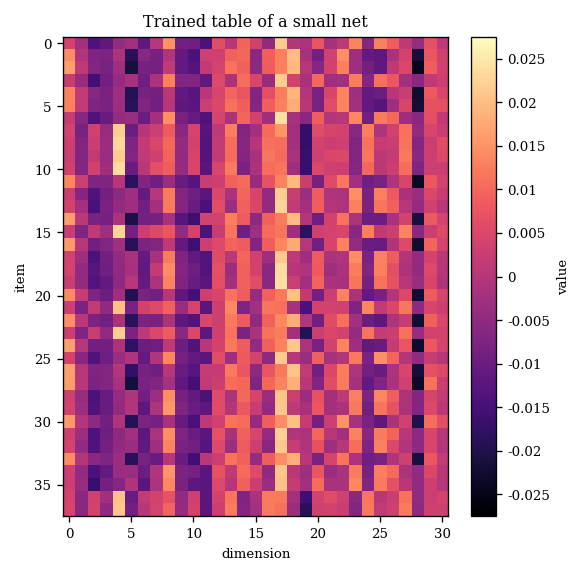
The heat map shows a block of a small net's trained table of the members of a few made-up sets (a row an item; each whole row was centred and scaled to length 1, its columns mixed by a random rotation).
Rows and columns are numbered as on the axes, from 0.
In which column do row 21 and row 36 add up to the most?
4
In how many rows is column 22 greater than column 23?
23
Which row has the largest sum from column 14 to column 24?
30
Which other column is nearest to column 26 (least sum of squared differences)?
12
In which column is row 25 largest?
17
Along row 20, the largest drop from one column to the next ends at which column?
28
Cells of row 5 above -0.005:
19
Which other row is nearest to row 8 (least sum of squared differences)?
9
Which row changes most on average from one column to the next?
7
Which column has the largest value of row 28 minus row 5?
25
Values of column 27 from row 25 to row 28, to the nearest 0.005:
0 0.005 0.005 0
